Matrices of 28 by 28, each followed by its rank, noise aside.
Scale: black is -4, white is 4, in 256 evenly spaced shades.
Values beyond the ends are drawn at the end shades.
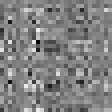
three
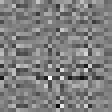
three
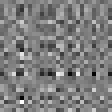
two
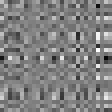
two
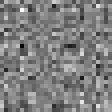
three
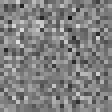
eight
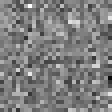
eight
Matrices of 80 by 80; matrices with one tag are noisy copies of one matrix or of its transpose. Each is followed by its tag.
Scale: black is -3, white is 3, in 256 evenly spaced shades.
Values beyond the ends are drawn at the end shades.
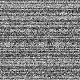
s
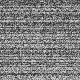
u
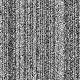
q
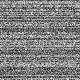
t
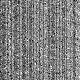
u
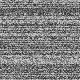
q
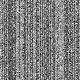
q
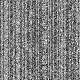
s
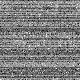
t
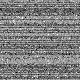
q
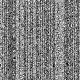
q
